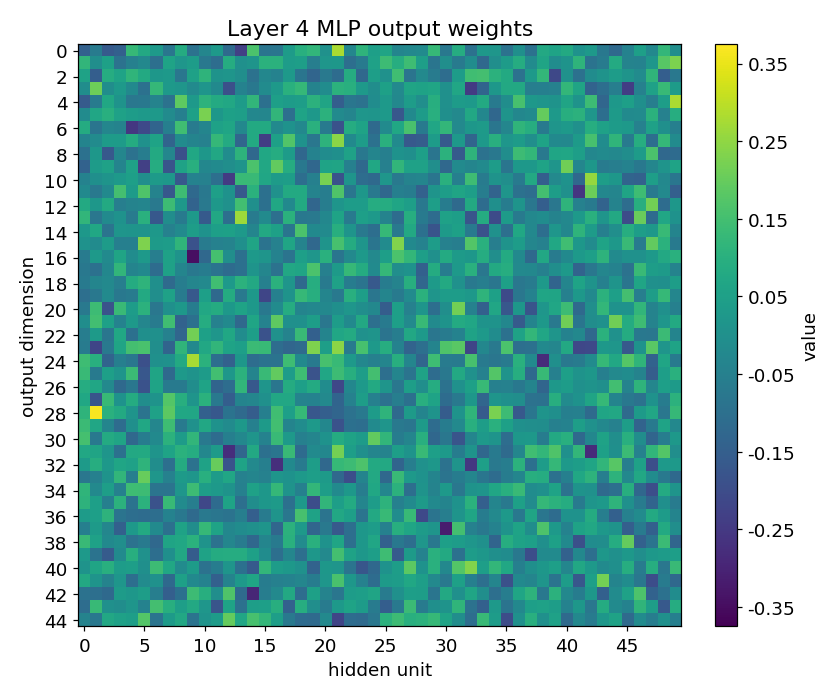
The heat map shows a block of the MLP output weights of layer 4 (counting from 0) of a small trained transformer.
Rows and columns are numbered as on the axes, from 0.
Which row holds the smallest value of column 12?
31
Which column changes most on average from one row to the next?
21
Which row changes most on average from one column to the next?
13
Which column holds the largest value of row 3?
1
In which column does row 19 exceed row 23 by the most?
45
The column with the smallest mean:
33
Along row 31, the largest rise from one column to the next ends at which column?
43
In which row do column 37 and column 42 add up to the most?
10
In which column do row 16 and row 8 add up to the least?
9
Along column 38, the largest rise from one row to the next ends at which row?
25
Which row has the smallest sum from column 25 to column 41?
11
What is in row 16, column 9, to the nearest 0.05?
-0.35
